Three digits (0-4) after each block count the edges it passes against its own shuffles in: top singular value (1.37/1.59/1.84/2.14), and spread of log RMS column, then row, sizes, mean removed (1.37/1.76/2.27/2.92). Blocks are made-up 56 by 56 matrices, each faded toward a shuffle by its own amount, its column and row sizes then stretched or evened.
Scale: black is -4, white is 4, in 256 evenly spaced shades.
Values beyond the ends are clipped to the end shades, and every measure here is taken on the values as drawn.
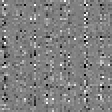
3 4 2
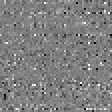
1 1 3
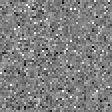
0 0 0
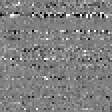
3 0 4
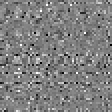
4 1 3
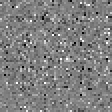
0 1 3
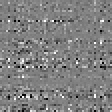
2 3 4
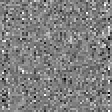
2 3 1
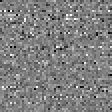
1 0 3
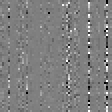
4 4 0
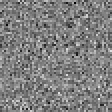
3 0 1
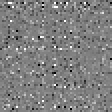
0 2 2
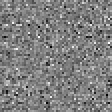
2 1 1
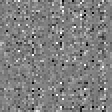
0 3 2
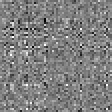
4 3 2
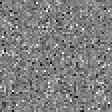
0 1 0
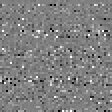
1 0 3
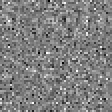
1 1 1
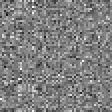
4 2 1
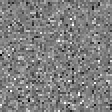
0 2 0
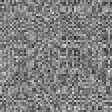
4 2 0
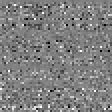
2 0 4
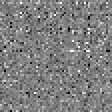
0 2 2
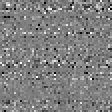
1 2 4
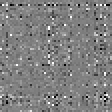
3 3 3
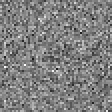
1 0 0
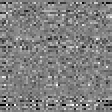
4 1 4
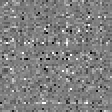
2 1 3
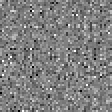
3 1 1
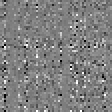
1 4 2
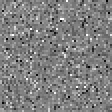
0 0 0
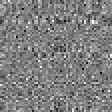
4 0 1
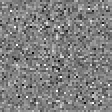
1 1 1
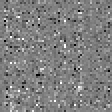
0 3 2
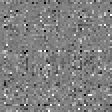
1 3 3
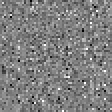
0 2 0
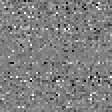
0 1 3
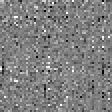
1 3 2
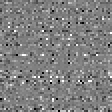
0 1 4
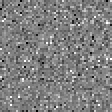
1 0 1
